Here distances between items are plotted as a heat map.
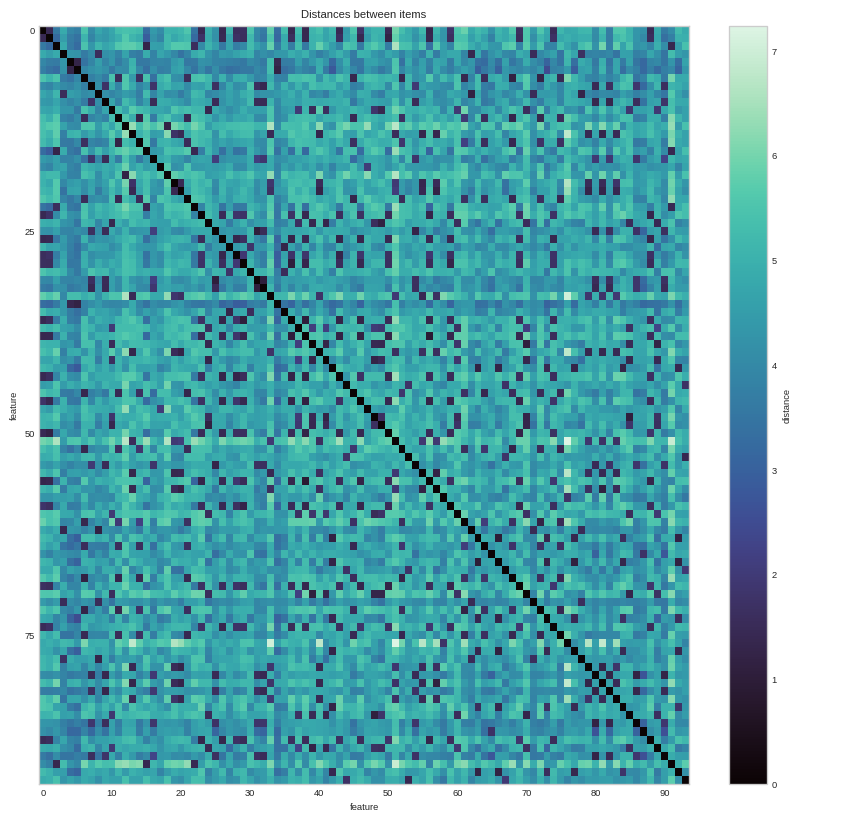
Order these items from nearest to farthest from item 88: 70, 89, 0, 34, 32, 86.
0, 34, 32, 86, 89, 70
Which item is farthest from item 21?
91
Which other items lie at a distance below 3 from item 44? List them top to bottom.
53, 67, 93
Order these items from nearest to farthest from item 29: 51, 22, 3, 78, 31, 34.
34, 22, 31, 3, 78, 51
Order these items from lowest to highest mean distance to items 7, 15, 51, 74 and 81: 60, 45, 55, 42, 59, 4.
55, 59, 4, 45, 42, 60
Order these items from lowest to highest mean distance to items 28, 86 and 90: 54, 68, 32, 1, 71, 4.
32, 54, 1, 4, 71, 68
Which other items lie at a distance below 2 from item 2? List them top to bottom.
15, 22, 91
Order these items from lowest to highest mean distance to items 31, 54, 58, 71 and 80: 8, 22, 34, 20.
8, 34, 20, 22
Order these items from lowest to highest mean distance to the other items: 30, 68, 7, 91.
7, 68, 30, 91
